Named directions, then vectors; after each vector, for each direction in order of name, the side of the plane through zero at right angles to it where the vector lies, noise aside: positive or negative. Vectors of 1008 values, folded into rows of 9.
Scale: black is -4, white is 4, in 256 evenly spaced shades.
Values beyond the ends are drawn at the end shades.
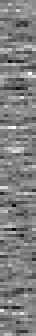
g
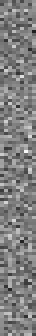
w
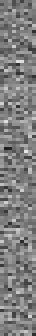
negative, positive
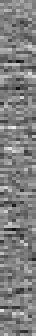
positive, negative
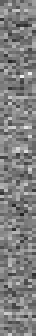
positive, positive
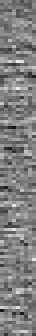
negative, positive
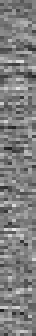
negative, positive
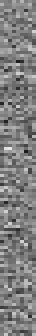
positive, negative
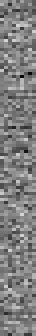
negative, negative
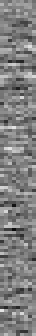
positive, negative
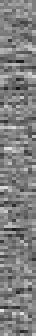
positive, negative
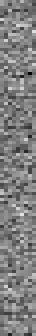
negative, negative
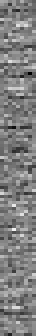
negative, negative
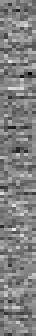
negative, negative
